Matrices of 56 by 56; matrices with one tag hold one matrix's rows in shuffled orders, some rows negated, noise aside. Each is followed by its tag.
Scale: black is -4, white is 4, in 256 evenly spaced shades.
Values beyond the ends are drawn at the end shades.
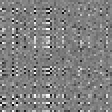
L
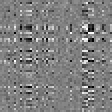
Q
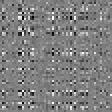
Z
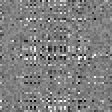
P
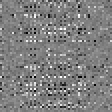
P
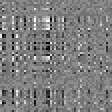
L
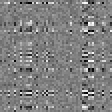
Q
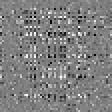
P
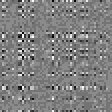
Z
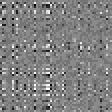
L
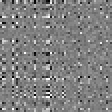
L
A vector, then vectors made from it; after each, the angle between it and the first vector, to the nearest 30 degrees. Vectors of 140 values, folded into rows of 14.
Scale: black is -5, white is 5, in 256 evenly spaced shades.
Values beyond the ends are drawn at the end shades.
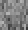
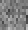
120 degrees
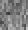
150 degrees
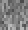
150 degrees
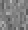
30 degrees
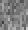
150 degrees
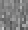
60 degrees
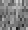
90 degrees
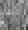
30 degrees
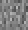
90 degrees
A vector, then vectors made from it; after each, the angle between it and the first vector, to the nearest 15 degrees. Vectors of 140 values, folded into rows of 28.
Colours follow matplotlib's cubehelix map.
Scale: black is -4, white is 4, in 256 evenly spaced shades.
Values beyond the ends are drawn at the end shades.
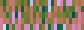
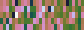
120 degrees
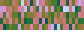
105 degrees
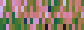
120 degrees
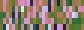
150 degrees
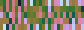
45 degrees
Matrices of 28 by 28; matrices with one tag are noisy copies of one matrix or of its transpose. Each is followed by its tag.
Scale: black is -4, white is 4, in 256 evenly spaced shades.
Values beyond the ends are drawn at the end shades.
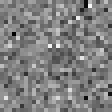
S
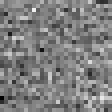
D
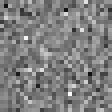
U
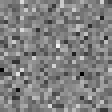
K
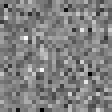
U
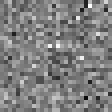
S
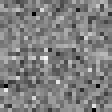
S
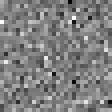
K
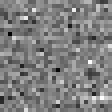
D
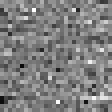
D
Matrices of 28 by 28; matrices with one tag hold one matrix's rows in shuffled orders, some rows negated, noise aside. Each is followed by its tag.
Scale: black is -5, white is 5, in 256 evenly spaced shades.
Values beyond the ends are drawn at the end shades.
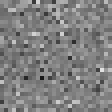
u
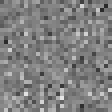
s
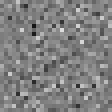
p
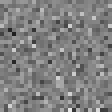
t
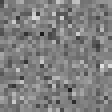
u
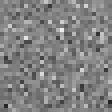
s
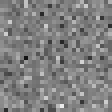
s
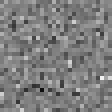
u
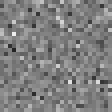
t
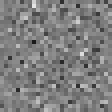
p
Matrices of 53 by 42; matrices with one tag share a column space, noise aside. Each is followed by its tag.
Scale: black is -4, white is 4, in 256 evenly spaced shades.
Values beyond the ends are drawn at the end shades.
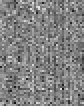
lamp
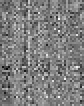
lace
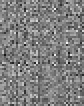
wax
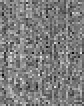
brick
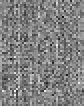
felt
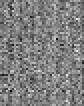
felt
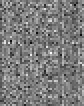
wax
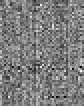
lace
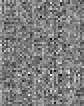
felt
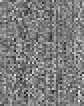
felt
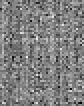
lamp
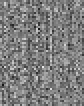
lace
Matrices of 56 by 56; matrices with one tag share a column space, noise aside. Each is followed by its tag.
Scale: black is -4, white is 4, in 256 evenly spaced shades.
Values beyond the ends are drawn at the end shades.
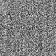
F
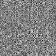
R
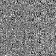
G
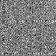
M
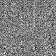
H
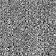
M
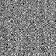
M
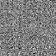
H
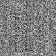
F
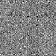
G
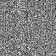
H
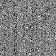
F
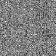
R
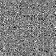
F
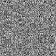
G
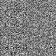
H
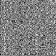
M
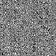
M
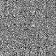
H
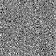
M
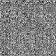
G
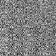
M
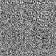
G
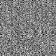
R
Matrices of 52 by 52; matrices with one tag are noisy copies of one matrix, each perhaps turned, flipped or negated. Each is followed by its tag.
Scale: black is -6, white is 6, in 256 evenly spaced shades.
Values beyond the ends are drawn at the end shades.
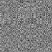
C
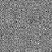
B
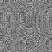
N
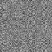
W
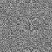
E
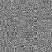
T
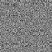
W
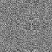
E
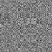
C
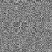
E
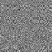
W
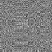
N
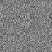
E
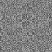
E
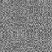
B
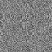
E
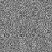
T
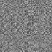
C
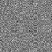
T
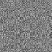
E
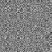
W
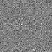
E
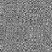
B
